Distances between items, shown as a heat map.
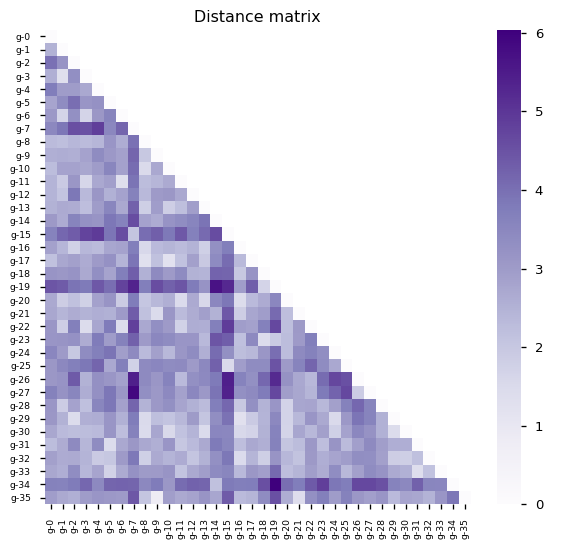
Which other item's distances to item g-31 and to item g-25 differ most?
g-15
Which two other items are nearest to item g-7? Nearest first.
g-25, g-15
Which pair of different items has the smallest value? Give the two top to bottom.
g-9, g-35
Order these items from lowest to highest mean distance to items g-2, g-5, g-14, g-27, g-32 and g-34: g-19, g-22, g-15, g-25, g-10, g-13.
g-10, g-13, g-22, g-25, g-15, g-19
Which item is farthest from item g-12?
g-34
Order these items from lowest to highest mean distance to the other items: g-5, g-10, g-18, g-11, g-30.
g-30, g-11, g-10, g-18, g-5
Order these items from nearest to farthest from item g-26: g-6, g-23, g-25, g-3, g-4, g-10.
g-3, g-6, g-4, g-10, g-23, g-25
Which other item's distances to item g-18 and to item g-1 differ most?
g-19
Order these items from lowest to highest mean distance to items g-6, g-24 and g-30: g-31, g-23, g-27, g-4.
g-31, g-4, g-23, g-27
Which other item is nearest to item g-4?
g-32
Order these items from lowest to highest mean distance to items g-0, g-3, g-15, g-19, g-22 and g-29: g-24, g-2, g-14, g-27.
g-24, g-2, g-27, g-14
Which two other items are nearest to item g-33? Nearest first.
g-31, g-5
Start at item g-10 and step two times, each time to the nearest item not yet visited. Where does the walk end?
g-8
